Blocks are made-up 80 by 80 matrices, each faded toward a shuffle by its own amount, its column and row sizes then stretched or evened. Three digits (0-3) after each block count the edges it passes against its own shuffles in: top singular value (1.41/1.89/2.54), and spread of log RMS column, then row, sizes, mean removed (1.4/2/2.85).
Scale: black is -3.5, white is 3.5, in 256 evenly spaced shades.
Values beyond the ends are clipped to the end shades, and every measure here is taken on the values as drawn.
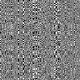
3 3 0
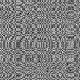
3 2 2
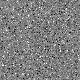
0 0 0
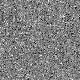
1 0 0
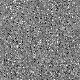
0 1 0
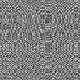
3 0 1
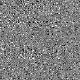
1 1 2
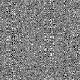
2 2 0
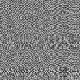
3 0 2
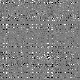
2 2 3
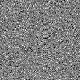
2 0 0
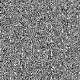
1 2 0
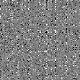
2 2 1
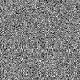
2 1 0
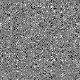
0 2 1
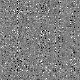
1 2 1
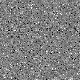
1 0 1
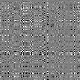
3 3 3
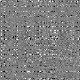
2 2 3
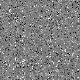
0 2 0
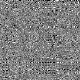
2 1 2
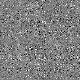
0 2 2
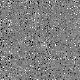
0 2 2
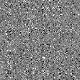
1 2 1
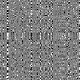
3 3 0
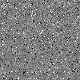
0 1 1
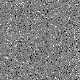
0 2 0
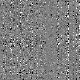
1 3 1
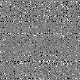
1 2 3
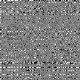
2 1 3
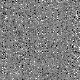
1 2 1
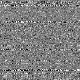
2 0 3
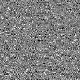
2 0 1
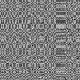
3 0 2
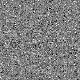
1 1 0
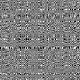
3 3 3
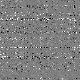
1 1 3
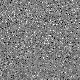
0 0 1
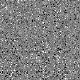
1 2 1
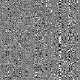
2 3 0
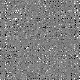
1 2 2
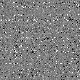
0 1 2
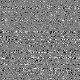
1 1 3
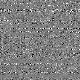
1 0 3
